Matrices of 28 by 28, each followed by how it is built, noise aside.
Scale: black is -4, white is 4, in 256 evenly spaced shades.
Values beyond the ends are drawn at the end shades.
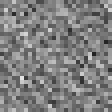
Toeplitz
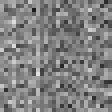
repeating rows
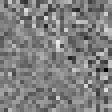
upper triangular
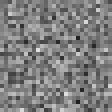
blocks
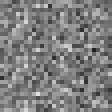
repeating rows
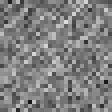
Hankel
